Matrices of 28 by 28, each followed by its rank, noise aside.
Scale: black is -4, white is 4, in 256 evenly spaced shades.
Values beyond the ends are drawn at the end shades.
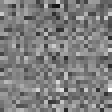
six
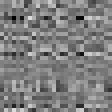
three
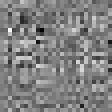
four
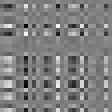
one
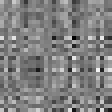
two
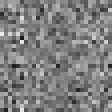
six
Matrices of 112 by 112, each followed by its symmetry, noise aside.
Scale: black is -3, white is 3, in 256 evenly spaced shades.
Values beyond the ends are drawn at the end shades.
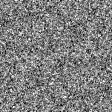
same after a half turn.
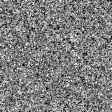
symmetric across the other diagonal.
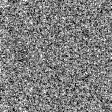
mirrored top to bottom.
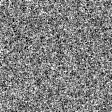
no symmetry.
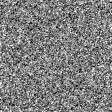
same after a half turn.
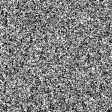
no symmetry.
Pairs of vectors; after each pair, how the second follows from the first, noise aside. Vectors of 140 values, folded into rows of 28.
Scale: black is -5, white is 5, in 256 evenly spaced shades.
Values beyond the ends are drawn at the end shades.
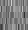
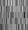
copied.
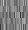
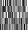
reversed, negated, scaled up.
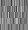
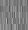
wrapped around, shrunk.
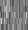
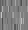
reversed, partly zeroed.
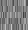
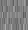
shrunk.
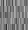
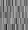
copied.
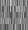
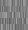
wrapped around, negated, shrunk.
